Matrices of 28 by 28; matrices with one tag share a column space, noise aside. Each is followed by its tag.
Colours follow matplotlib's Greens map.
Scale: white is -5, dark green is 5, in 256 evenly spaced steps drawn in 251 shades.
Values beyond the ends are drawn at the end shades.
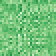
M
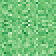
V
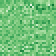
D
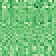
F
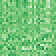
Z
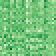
Z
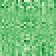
F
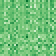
Z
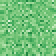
V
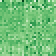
F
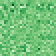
D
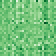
Z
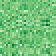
V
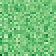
M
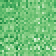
Z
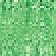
F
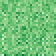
M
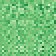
D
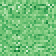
D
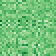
V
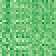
Z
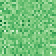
V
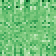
F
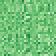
M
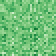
M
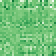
F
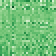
F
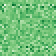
D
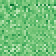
D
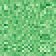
D
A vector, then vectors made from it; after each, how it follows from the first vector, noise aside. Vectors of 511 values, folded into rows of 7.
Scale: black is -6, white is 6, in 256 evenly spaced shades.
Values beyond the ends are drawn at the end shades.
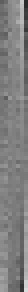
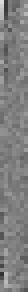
reversed, partly zeroed.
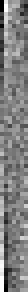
reversed, negated, scaled up.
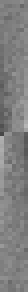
wrapped around, negated, shrunk.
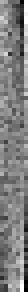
negated, scaled up.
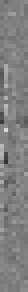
wrapped around, partly zeroed.
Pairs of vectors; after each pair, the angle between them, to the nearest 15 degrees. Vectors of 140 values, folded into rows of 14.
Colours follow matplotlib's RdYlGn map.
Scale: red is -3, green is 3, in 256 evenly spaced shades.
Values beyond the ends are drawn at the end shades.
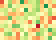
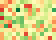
90 degrees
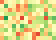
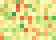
45 degrees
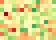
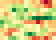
75 degrees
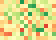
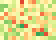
120 degrees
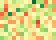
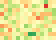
90 degrees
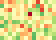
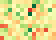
135 degrees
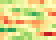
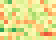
45 degrees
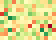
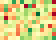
90 degrees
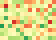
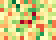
105 degrees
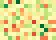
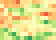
105 degrees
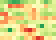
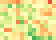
135 degrees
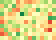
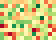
105 degrees
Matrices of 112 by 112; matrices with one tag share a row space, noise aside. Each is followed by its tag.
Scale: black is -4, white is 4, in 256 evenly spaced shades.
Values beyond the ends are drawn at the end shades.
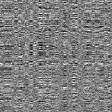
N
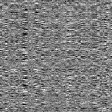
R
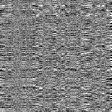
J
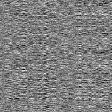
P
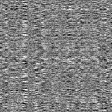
R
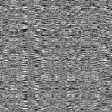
R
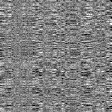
J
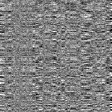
J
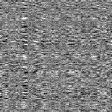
R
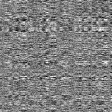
P
